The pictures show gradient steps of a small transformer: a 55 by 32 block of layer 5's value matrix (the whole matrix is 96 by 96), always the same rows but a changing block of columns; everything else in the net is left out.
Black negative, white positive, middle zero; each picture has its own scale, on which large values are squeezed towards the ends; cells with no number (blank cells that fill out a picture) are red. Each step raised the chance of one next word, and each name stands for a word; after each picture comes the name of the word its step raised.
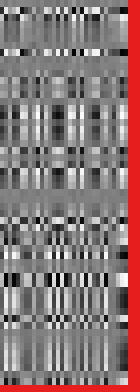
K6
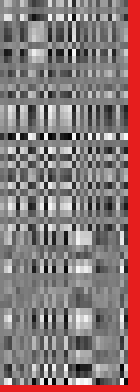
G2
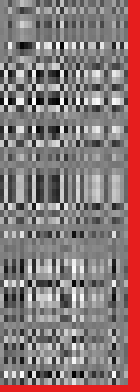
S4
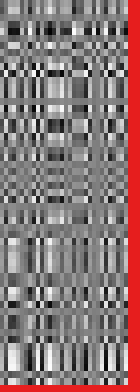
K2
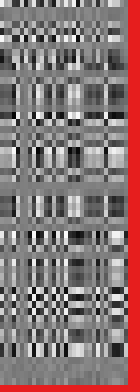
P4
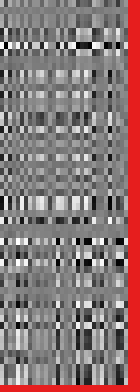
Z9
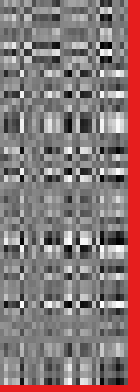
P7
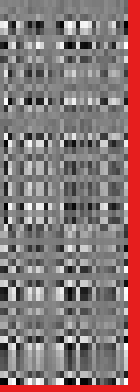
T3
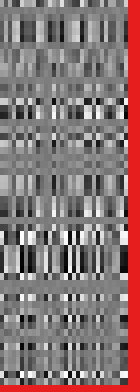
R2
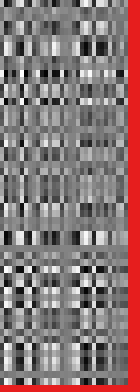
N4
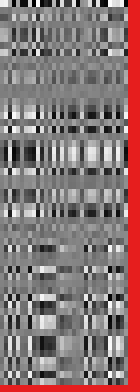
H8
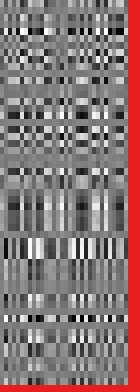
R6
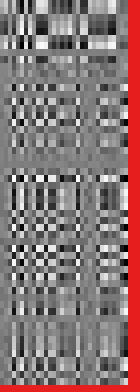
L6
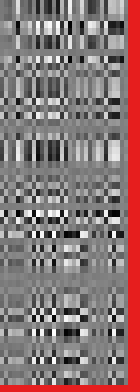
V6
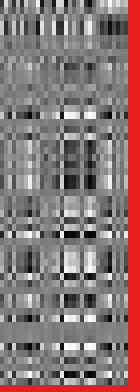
R2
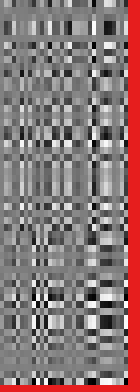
T3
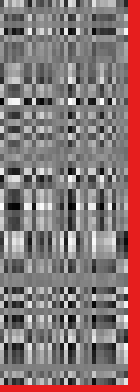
R6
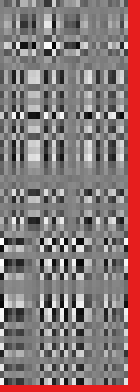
Z9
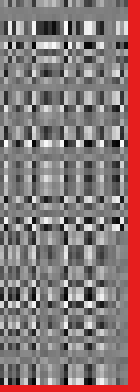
T3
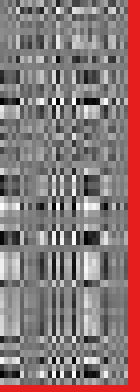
S4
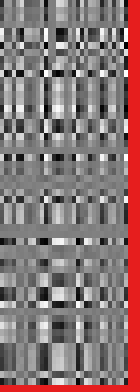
K2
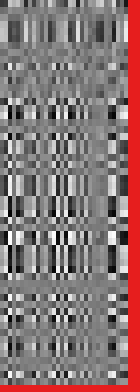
R2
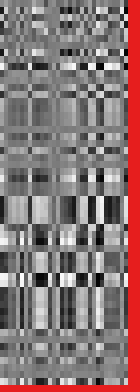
K6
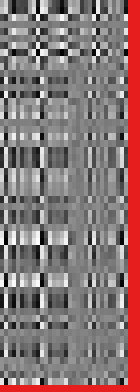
K6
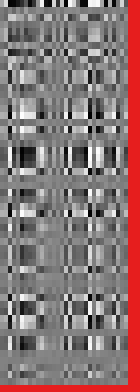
H8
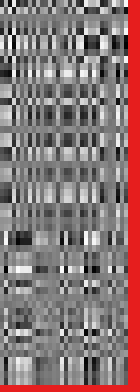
N4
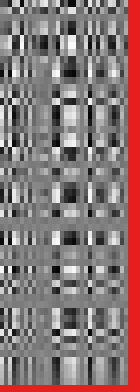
N4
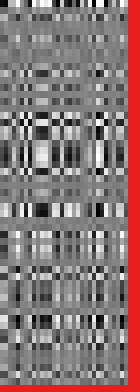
H8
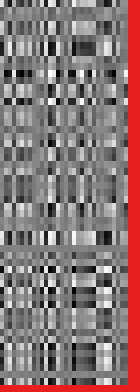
N4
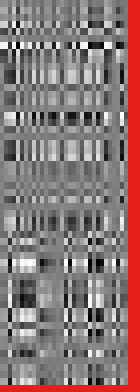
Z9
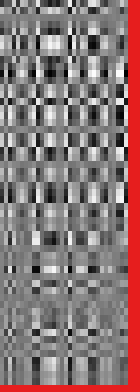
N4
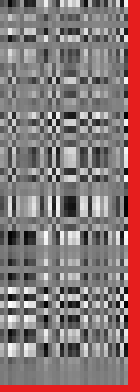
P4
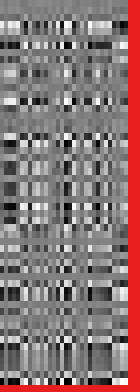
T3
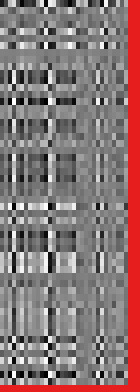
S4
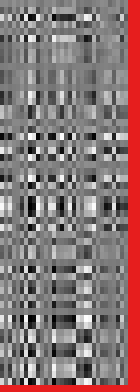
G2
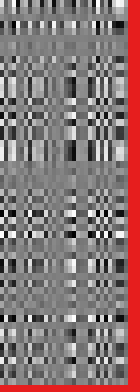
V6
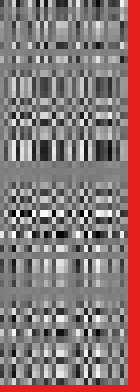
V6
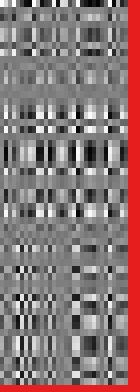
H8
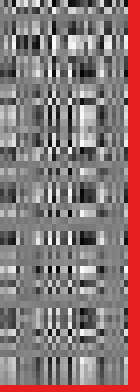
N4
